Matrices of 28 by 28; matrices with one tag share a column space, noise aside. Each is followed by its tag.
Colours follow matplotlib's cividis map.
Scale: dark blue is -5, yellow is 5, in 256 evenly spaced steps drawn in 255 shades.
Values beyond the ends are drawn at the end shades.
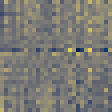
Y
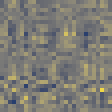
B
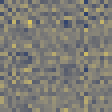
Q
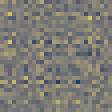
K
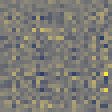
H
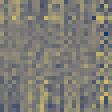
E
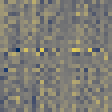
Y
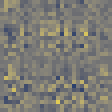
B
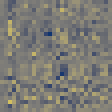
B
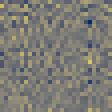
Q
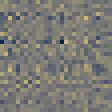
K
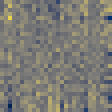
E
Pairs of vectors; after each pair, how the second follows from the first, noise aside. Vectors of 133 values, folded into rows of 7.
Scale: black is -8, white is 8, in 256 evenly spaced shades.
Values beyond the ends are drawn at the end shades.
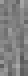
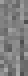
copied.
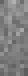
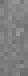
shrunk.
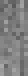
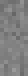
shrunk.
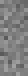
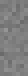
shrunk.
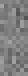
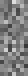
wrapped around, negated, scaled up.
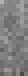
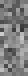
wrapped around, scaled up.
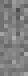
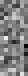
wrapped around, scaled up.
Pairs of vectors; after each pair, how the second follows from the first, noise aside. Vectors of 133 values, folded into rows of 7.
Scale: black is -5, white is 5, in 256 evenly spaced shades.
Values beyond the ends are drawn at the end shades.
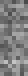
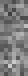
copied.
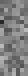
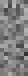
reversed.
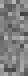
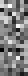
wrapped around, negated, scaled up.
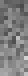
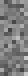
sign-scrambled.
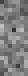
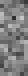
wrapped around.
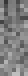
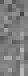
reversed, negated, partly zeroed.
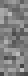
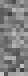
negated.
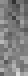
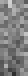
reversed.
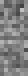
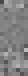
negated, partly zeroed.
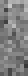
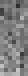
reversed.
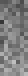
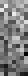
reversed, scaled up.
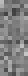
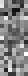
scaled up.
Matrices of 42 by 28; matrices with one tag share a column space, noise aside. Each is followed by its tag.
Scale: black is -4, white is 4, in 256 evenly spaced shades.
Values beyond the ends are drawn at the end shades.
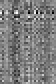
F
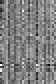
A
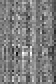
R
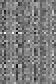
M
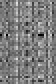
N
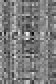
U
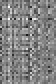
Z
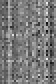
N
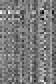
F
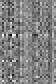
N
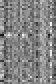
N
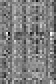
U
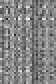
Z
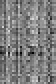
R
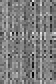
U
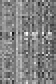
U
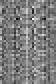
Z
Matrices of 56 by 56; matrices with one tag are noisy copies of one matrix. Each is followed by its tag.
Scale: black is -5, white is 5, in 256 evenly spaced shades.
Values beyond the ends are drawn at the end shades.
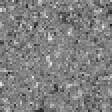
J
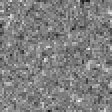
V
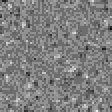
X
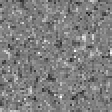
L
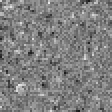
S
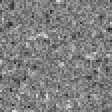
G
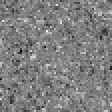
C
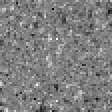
J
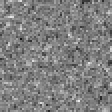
V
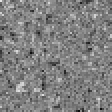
S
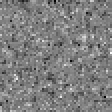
L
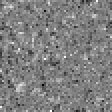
S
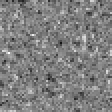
L
